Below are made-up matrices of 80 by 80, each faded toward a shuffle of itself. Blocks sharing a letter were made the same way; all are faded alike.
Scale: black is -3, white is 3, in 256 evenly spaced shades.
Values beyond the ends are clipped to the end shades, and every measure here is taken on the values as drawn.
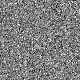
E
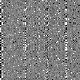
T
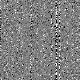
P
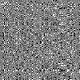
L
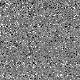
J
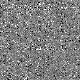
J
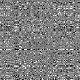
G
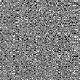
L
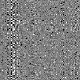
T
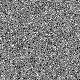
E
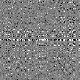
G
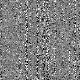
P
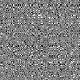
L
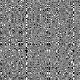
T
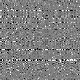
G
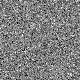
E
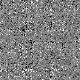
J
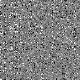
J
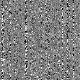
P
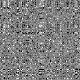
L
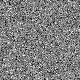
E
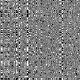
T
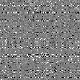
G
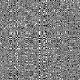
T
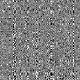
T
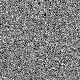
E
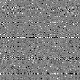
G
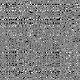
G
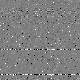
G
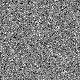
E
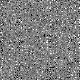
J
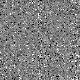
J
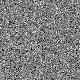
E
